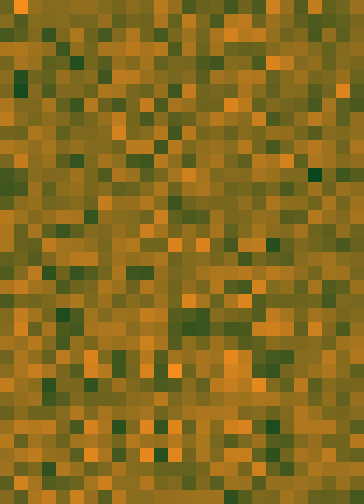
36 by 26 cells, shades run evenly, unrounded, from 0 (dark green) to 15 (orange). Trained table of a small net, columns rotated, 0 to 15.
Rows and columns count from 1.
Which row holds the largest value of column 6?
36
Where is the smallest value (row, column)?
13, 23
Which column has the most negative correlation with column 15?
20
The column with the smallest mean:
5
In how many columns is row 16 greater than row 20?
11
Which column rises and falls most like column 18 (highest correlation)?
17
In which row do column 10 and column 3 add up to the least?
12
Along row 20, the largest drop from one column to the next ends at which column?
4
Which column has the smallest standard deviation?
22
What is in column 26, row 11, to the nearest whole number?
10
